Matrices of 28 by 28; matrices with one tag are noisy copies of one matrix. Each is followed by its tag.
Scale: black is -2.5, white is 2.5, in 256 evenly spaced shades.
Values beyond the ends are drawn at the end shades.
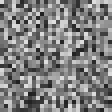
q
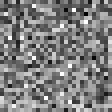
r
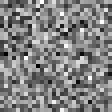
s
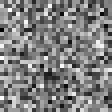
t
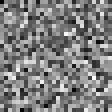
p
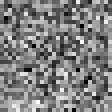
r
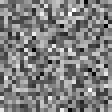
s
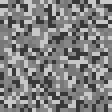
s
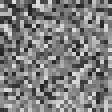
r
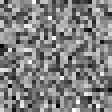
q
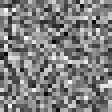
s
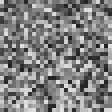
r
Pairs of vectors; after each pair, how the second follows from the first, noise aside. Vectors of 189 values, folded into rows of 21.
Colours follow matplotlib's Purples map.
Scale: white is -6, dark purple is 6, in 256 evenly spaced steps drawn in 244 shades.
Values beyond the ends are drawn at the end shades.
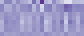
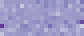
wrapped around, negated, partly zeroed.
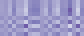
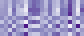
scaled up.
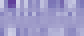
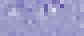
wrapped around, negated, partly zeroed.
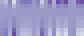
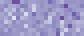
shuffled.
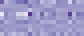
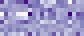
scaled up.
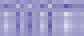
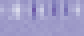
reversed, partly zeroed.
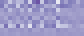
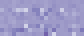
reversed, partly zeroed.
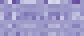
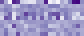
scaled up.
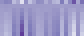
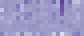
reversed, partly zeroed.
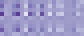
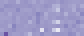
wrapped around, negated, partly zeroed.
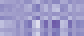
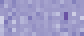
wrapped around, negated, partly zeroed.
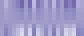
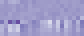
wrapped around, negated, partly zeroed.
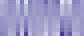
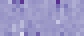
reversed, partly zeroed.
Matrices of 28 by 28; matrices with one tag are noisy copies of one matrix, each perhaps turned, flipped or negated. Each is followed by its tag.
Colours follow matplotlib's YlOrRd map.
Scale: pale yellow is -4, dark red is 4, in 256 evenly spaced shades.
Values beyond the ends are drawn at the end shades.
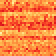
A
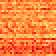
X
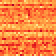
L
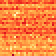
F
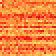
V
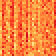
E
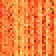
E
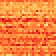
X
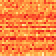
V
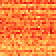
F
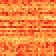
V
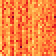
E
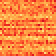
V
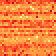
V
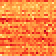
X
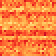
A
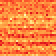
E
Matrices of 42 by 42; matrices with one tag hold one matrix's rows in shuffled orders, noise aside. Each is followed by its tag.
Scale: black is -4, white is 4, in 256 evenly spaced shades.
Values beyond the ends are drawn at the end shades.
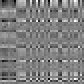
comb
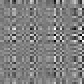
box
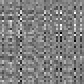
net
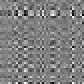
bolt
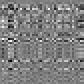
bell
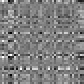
bell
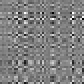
bolt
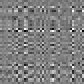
bolt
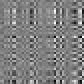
box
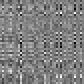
net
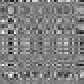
bell
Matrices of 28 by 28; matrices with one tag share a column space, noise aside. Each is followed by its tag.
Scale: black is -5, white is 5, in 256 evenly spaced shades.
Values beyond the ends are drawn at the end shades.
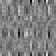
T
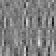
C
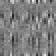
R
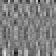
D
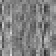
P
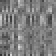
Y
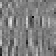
C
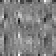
R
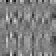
R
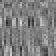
C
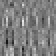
C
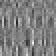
C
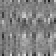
R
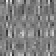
T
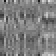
R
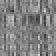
Y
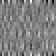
T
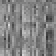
P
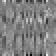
R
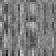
P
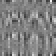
R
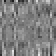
D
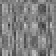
P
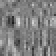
C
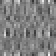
T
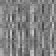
P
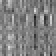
Y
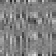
R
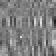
C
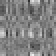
T
